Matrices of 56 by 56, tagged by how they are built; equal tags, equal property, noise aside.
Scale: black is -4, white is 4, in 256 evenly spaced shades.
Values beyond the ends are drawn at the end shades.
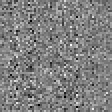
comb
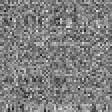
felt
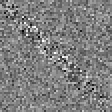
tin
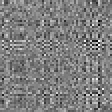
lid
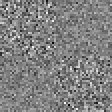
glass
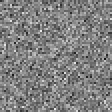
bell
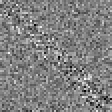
tin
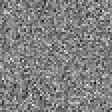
bell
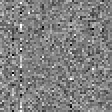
comb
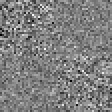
glass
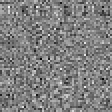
lid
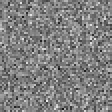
bell
